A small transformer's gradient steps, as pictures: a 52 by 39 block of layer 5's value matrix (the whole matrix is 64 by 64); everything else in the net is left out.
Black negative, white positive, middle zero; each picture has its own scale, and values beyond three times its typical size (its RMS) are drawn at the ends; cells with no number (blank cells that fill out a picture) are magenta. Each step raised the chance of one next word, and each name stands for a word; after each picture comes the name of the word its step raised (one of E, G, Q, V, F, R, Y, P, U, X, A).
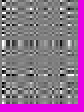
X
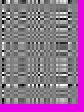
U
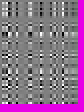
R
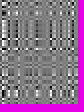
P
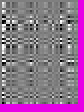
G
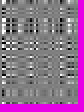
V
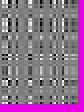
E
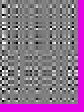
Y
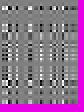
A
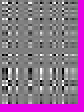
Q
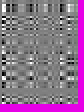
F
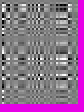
F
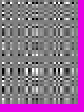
Q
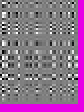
R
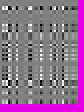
A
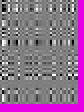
X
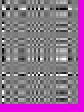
A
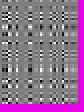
U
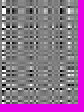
Y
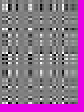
F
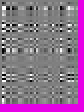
A
